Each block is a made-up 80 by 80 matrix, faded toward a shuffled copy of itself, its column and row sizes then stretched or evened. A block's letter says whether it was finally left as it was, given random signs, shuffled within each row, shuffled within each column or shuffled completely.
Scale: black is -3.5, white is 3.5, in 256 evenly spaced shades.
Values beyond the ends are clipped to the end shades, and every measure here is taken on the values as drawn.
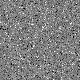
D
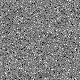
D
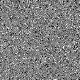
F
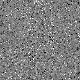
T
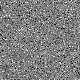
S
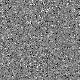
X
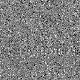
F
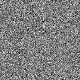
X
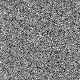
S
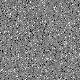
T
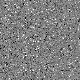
X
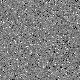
T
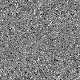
S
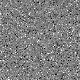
X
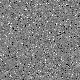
D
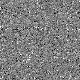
X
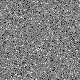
D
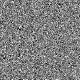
X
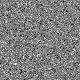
D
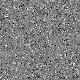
X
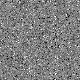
X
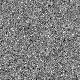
D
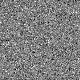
D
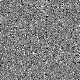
X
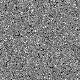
T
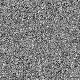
S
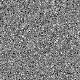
X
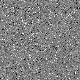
X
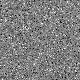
D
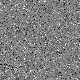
T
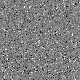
S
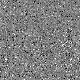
F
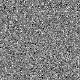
X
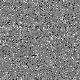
F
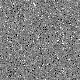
T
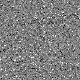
F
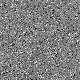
D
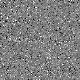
F
